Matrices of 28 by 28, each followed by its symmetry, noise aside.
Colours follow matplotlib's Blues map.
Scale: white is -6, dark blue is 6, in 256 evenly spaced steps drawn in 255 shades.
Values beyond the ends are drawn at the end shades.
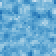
no symmetry.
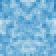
mirrored left to right.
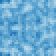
mirrored top to bottom.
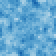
same after a half turn.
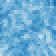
no symmetry.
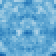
mirrored left to right.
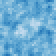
same after a half turn.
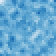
symmetric.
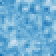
symmetric across the other diagonal.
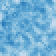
symmetric.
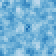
same after a half turn.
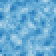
symmetric across the other diagonal.
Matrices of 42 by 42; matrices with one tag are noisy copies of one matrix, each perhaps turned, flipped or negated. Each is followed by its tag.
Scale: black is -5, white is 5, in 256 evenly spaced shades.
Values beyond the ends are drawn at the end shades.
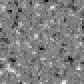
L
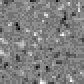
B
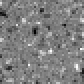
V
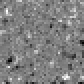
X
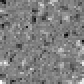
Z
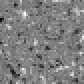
L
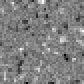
B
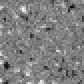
X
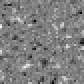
B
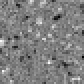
B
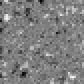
X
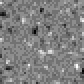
V
